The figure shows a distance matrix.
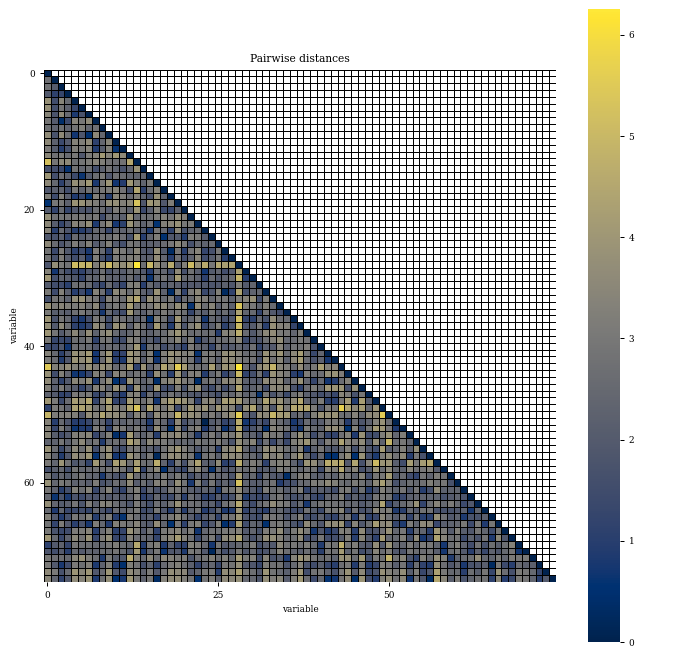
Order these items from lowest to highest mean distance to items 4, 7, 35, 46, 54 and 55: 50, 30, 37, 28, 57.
30, 37, 57, 50, 28
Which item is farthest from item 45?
57
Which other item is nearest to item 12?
46
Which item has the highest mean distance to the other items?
28
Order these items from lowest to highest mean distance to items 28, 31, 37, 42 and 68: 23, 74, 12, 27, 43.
74, 23, 27, 12, 43
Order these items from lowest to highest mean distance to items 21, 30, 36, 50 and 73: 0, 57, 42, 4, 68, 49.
68, 4, 42, 57, 0, 49
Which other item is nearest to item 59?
35
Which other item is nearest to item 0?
19
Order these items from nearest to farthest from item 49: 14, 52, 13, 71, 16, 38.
14, 71, 16, 52, 38, 13
